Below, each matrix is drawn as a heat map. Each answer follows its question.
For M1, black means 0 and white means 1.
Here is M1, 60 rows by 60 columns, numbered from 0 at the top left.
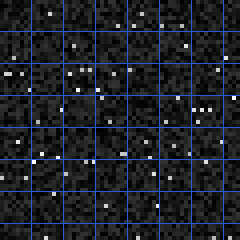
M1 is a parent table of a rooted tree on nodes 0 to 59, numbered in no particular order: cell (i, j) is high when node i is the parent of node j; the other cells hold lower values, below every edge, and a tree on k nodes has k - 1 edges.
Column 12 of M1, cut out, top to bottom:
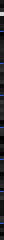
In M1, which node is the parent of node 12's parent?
14
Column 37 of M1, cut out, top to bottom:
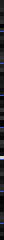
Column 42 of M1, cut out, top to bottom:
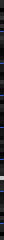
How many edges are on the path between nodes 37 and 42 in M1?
6
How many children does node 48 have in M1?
1
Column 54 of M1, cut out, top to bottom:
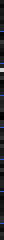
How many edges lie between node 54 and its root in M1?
4
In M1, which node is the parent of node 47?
38
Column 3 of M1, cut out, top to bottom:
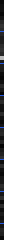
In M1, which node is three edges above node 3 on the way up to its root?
51
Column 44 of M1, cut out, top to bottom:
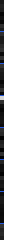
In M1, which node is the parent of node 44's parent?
22
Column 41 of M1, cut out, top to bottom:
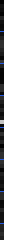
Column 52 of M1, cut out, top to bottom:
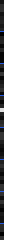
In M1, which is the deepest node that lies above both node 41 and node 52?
30
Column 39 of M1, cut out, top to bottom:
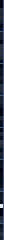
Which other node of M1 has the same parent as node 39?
26
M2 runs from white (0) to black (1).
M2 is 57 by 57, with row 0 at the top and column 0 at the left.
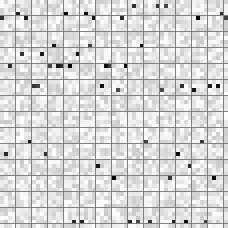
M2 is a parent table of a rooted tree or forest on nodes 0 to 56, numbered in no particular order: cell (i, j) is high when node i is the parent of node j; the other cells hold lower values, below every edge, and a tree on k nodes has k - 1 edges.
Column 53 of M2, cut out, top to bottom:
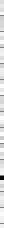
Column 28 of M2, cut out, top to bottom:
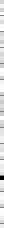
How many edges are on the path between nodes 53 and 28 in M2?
2
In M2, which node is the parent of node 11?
38
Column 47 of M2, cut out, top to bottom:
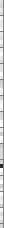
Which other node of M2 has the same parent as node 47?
24
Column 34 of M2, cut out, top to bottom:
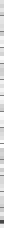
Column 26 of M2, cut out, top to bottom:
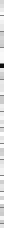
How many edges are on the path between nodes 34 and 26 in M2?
4
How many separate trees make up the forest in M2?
2
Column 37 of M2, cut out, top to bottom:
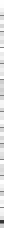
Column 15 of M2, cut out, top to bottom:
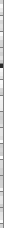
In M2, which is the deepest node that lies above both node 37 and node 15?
3
